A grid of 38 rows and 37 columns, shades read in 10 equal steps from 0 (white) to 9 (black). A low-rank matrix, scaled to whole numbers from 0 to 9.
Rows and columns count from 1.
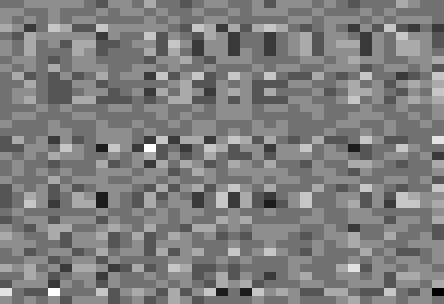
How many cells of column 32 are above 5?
2
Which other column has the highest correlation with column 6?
10
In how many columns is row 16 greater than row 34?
13
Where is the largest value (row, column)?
37, 37
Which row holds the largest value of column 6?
34
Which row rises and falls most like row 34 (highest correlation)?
38
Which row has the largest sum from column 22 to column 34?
18
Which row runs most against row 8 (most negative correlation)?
29
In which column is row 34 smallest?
30
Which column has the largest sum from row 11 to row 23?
5
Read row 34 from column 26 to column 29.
5 5 5 3
